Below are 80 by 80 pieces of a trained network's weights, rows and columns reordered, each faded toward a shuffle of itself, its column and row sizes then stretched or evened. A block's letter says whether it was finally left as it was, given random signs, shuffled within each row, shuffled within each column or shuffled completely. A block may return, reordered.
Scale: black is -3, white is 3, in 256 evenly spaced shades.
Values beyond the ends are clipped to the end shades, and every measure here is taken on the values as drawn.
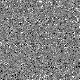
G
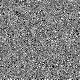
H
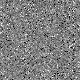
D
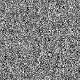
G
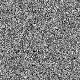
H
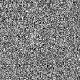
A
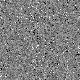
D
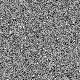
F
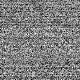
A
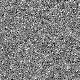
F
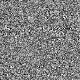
G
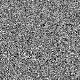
H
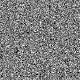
G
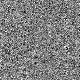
D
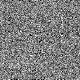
G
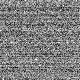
H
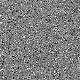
D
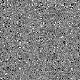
A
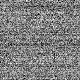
A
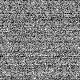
H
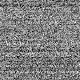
A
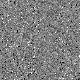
D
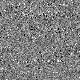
H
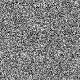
H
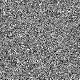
H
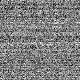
A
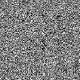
A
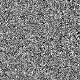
G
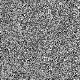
G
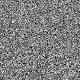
H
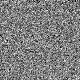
H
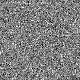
H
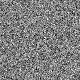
F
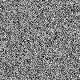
F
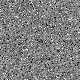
F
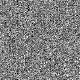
D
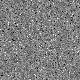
F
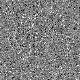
D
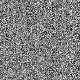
A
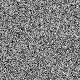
F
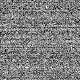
A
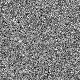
F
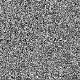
G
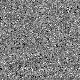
H
